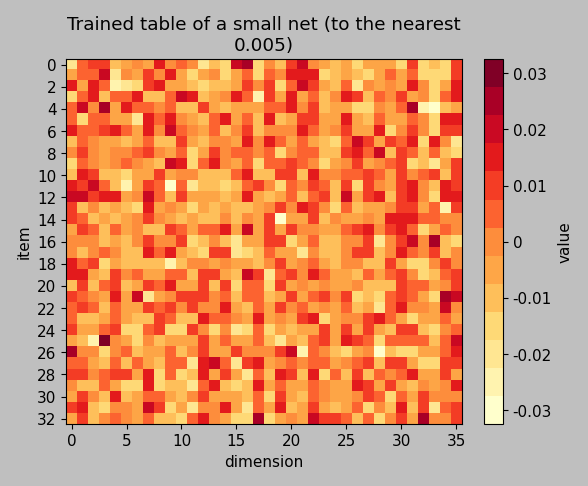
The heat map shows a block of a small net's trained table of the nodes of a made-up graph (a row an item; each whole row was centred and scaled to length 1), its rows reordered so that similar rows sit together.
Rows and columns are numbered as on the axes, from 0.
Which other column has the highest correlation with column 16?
10
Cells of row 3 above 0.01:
8
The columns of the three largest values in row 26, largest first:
0, 20, 35
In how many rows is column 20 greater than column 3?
15
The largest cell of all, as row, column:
25, 3
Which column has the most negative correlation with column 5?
27
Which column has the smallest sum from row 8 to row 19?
11
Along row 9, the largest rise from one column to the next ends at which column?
9
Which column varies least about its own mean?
24
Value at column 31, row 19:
0
